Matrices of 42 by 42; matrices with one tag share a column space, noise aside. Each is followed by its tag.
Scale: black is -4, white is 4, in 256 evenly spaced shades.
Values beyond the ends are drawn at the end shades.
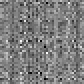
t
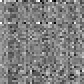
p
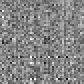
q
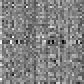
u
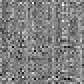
t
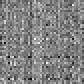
q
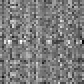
u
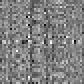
u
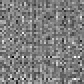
q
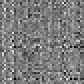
t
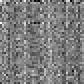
p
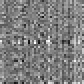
u
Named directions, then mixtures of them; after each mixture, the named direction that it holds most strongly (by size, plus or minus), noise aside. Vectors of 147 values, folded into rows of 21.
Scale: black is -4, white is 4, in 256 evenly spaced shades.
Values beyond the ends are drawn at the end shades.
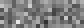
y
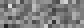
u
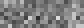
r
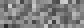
u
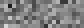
u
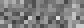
r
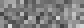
r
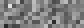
u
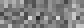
r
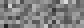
u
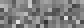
y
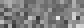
r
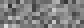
u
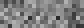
r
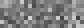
r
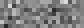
u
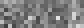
r
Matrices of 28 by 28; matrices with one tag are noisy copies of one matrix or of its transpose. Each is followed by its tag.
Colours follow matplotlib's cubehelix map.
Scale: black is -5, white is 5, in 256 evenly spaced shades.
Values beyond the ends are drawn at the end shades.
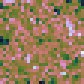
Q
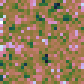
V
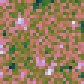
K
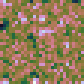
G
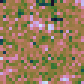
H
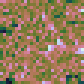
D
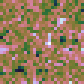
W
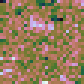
H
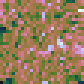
D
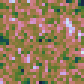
Q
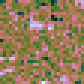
H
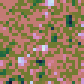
W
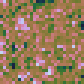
K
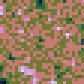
Q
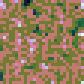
G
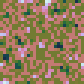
V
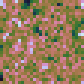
G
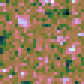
K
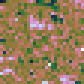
H
